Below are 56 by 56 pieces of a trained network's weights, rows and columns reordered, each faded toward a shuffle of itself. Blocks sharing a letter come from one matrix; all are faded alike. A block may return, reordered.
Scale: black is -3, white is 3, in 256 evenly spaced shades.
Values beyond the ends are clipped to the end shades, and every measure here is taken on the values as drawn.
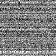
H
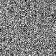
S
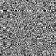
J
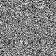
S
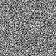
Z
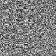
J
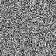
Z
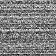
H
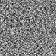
J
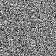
Z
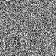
S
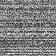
H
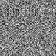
J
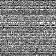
H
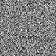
Z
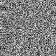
Z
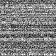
H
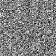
S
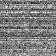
H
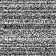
H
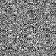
J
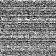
H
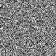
J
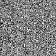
S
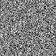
Z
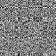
J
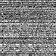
H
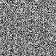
S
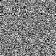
Z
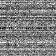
H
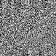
Z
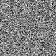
Z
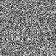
J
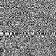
J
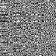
J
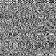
J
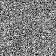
S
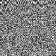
J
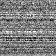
H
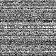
H
